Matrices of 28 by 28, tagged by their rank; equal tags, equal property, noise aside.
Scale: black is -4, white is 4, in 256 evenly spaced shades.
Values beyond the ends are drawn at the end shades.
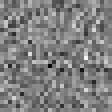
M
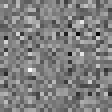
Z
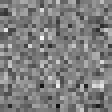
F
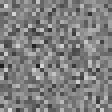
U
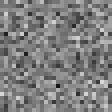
U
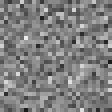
U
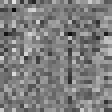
Z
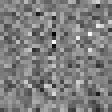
Z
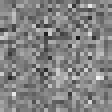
F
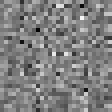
F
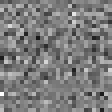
F
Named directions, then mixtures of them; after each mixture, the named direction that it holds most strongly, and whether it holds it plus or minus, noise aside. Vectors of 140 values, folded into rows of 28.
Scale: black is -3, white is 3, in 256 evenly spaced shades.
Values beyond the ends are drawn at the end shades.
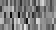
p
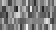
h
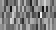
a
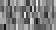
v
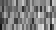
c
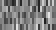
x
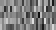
a, plus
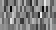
a, plus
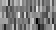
v, plus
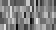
v, minus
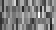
c, plus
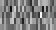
a, plus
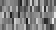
p, plus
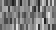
x, plus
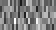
p, plus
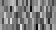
x, minus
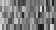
c, minus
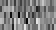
p, plus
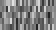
x, minus
